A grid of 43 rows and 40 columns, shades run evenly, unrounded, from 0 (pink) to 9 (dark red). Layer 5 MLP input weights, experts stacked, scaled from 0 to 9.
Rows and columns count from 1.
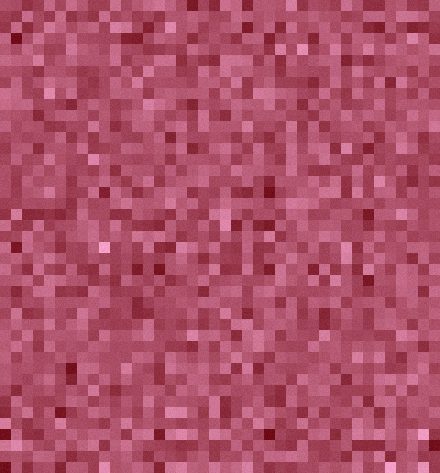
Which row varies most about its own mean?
40
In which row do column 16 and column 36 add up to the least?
43
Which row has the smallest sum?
31
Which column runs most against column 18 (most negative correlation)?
15
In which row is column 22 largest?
21
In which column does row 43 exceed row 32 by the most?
1
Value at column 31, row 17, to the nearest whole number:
3
